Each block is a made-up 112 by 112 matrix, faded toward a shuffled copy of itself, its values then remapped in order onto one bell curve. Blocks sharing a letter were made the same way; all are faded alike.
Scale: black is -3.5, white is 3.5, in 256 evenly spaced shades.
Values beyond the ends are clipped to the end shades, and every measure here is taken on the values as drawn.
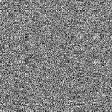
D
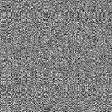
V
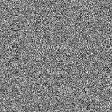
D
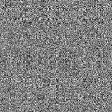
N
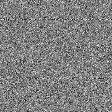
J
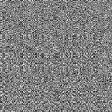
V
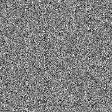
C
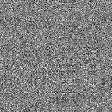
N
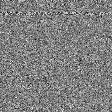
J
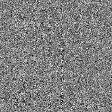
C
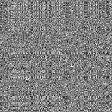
V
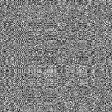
V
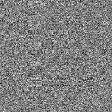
N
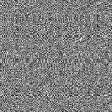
V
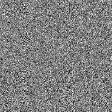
C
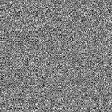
N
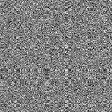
V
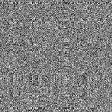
N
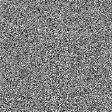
C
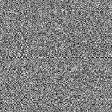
N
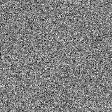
J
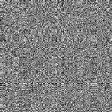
V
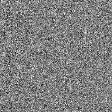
C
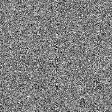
C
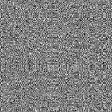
V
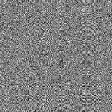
V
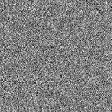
D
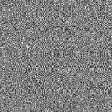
V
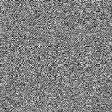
N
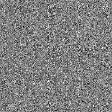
C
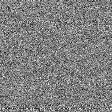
J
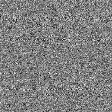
J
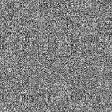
D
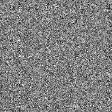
C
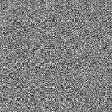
V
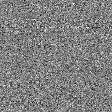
J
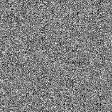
C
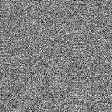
D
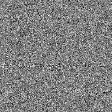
C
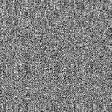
D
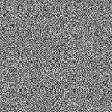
V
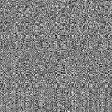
V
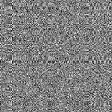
V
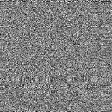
N
